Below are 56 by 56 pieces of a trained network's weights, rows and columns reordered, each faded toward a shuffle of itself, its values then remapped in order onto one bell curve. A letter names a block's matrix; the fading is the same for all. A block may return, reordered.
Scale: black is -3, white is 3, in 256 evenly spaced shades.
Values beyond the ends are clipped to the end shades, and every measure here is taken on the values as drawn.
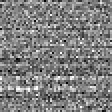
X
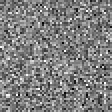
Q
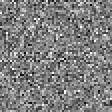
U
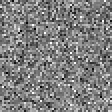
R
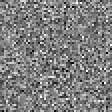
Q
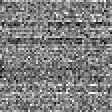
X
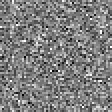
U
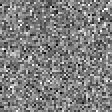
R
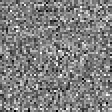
U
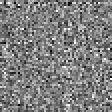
Q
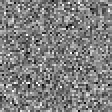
U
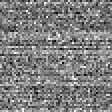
X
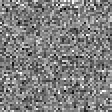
U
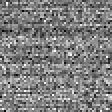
X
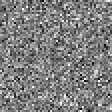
Q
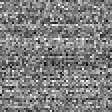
X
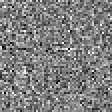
Q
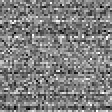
X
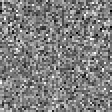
R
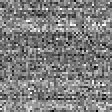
X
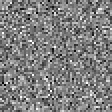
U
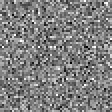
U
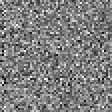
Q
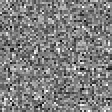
Q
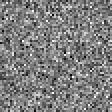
R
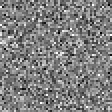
U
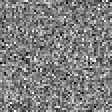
R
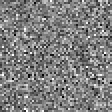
Q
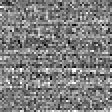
X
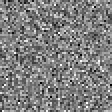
R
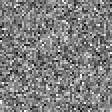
R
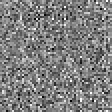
Q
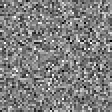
U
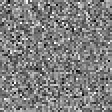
R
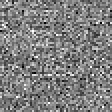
U
